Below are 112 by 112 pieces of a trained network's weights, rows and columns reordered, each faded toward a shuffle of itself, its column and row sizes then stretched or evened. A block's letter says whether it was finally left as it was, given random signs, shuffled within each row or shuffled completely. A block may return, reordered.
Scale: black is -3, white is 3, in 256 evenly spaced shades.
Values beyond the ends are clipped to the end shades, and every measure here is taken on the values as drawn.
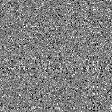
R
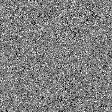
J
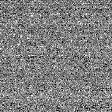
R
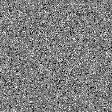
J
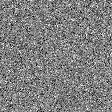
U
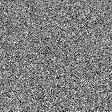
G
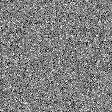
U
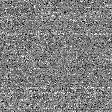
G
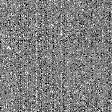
R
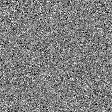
G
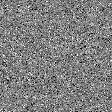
G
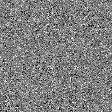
J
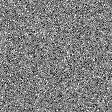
U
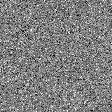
U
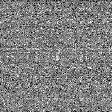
R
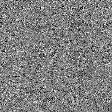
J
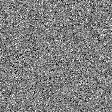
G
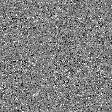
J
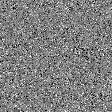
G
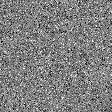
U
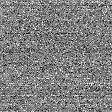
G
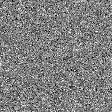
G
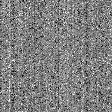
R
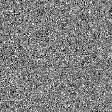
R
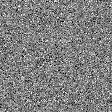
G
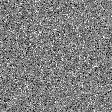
U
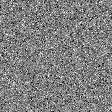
U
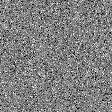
U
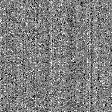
R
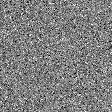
U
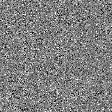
J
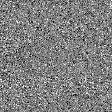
J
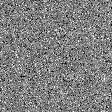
U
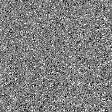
J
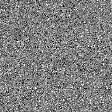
J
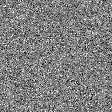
U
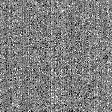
R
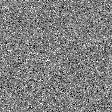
G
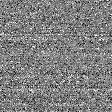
G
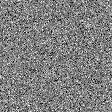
U
